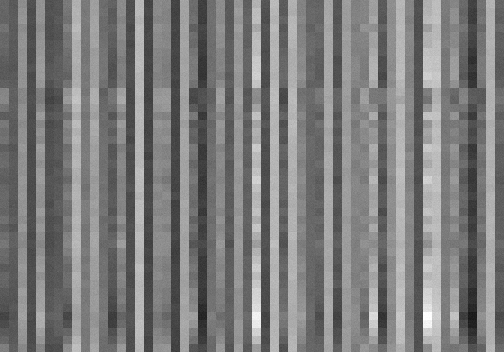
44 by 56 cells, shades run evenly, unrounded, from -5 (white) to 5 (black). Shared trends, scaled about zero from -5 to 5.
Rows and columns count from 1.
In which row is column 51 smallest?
40
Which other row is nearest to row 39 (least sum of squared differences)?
38
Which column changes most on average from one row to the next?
48
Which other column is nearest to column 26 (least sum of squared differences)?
7
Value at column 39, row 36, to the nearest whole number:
-1
